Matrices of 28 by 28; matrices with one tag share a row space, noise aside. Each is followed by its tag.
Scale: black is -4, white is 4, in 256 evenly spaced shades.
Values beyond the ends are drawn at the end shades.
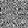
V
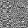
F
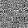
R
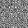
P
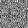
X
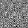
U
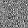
X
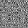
X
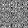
P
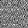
X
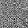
U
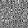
P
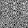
U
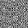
X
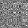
U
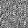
V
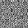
P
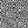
V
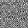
X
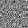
U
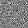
X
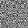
V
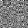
F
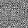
X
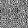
X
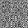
P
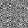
F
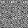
P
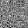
F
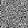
V
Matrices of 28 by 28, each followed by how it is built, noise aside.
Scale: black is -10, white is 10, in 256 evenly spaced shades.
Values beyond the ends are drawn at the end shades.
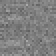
blocks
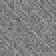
Toeplitz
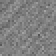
Hankel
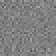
low rank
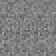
repeating columns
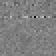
uneven rows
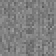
blocks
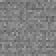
blocks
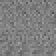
repeating columns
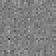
low rank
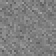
Toeplitz
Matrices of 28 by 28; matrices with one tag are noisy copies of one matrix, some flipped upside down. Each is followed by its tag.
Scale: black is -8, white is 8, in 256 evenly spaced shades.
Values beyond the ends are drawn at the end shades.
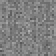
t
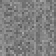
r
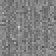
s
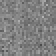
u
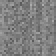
r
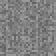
t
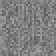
s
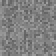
s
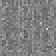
s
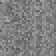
r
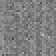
r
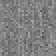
s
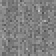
s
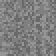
r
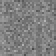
r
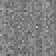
r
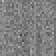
r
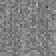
t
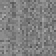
u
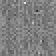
s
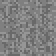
t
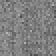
u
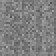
r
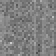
r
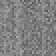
u
